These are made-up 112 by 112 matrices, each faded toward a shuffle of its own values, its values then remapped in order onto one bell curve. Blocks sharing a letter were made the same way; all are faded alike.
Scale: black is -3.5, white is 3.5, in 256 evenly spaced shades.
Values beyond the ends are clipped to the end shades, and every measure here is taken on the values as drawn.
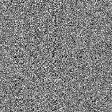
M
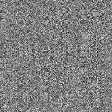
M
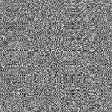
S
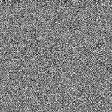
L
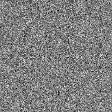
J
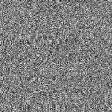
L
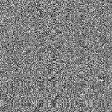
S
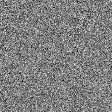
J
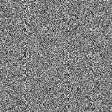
M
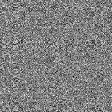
L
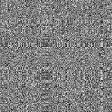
S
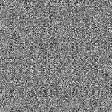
L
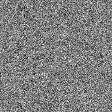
J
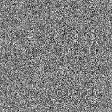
M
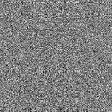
L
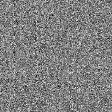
J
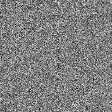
J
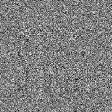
L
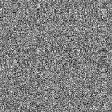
L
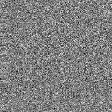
L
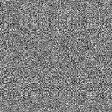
S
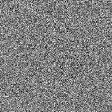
M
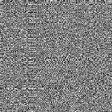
S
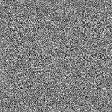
L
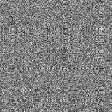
S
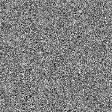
J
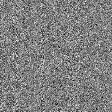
J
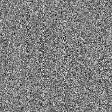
J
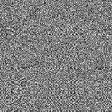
S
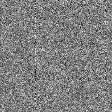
J
